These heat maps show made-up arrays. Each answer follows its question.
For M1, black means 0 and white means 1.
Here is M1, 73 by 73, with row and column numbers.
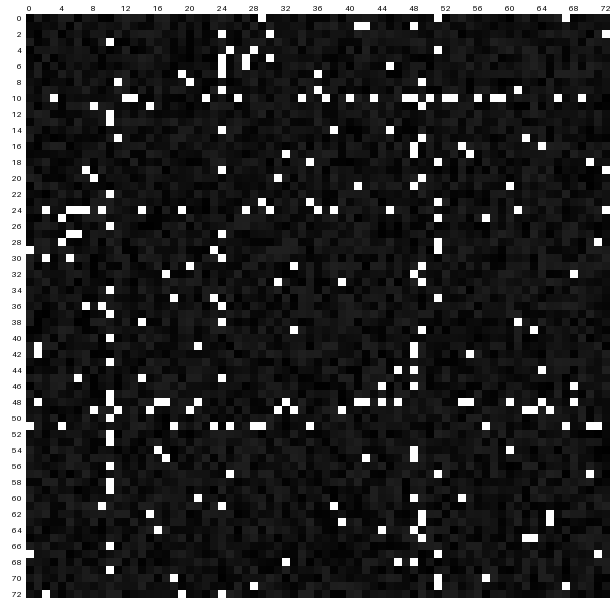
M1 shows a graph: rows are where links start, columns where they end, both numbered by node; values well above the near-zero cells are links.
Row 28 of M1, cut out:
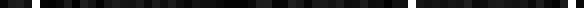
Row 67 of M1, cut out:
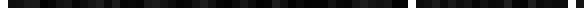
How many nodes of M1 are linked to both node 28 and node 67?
2
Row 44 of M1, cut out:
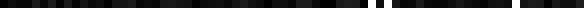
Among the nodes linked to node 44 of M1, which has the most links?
node 48
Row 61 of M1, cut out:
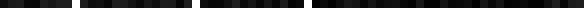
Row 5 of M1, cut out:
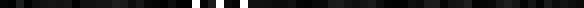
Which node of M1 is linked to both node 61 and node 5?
node 24
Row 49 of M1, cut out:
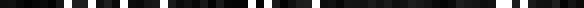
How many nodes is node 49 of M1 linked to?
10
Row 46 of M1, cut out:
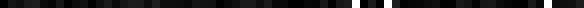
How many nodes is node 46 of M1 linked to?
3
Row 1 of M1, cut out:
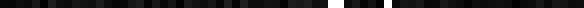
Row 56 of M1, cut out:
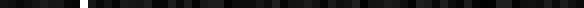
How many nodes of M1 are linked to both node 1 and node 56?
0
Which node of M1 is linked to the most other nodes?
node 10
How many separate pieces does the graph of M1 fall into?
4
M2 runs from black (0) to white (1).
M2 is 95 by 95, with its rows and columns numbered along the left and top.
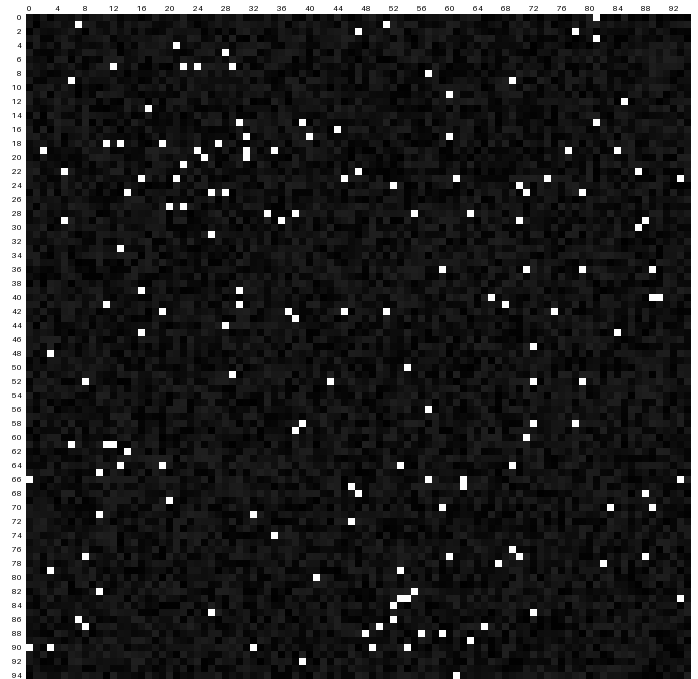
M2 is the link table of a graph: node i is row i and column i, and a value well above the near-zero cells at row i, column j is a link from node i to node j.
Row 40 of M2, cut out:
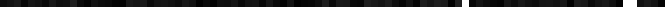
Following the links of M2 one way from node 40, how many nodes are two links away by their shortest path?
9
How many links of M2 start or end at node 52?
7
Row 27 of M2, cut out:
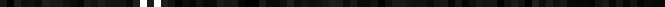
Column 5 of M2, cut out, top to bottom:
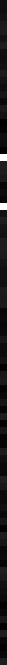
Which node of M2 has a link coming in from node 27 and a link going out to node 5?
node 22
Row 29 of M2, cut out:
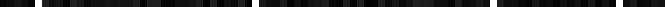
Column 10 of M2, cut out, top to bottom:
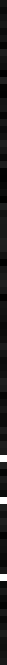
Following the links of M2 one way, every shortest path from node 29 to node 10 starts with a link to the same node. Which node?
node 36
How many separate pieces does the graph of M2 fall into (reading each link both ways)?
3
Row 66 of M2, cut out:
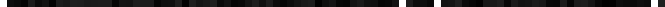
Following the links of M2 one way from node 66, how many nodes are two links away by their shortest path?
2
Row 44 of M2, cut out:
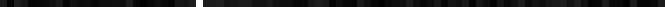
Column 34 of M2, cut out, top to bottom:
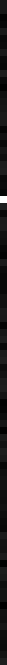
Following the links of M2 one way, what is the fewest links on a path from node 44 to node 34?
2
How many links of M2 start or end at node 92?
1
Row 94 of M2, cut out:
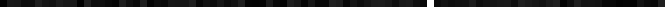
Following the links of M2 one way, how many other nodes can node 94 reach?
12
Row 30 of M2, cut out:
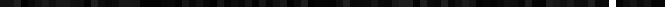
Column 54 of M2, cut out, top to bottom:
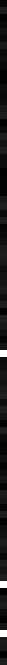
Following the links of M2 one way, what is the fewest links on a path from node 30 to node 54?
3
